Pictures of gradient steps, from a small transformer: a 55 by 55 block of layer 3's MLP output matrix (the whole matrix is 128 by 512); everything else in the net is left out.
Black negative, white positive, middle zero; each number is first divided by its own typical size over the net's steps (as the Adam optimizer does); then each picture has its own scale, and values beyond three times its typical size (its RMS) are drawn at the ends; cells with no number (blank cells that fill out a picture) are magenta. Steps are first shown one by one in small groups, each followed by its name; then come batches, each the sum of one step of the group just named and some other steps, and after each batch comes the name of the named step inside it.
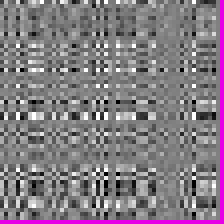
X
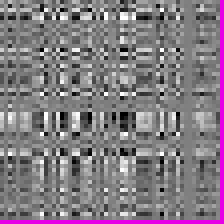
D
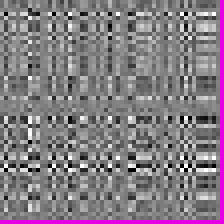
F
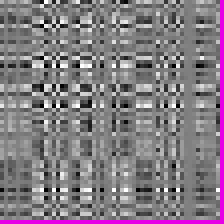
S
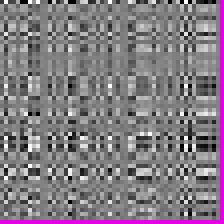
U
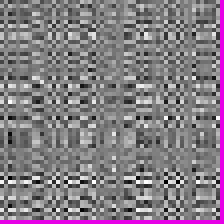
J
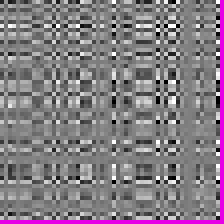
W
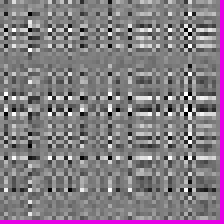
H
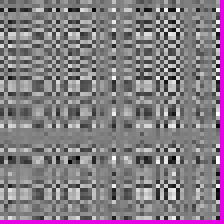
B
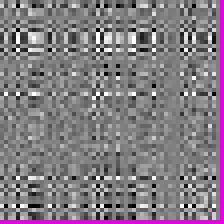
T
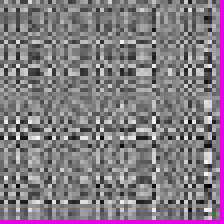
U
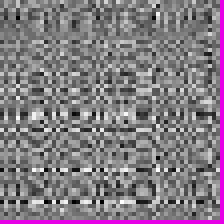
X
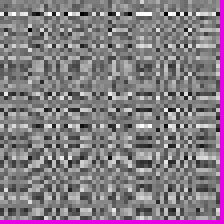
H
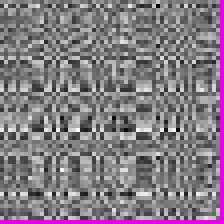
D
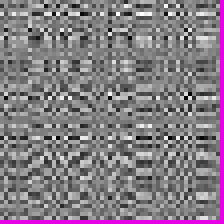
H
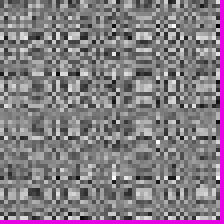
W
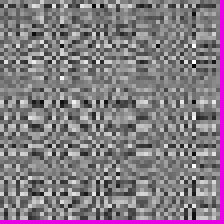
X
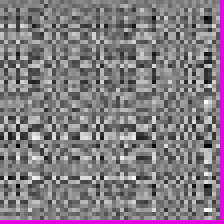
J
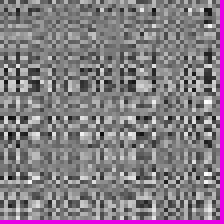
J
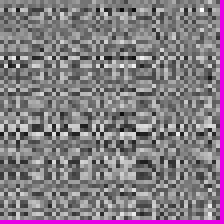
D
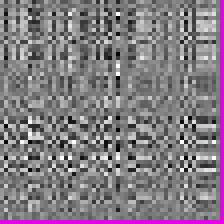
F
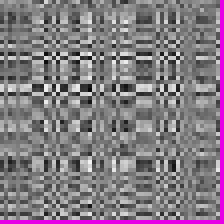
S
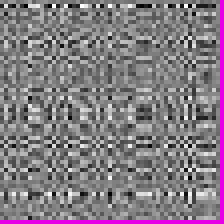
F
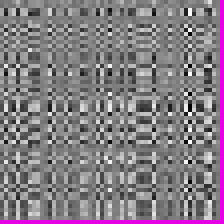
H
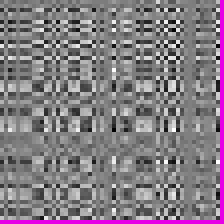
B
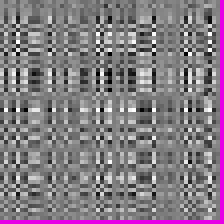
T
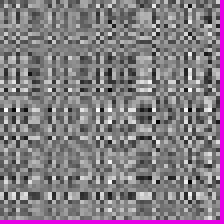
W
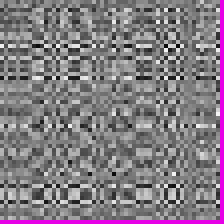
B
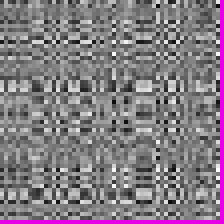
W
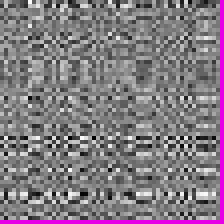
U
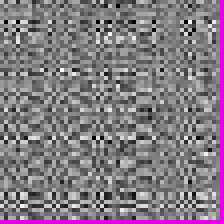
T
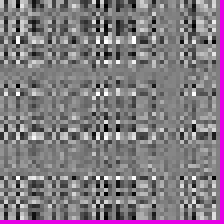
T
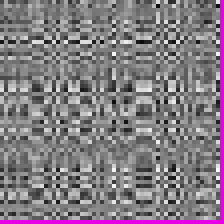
W
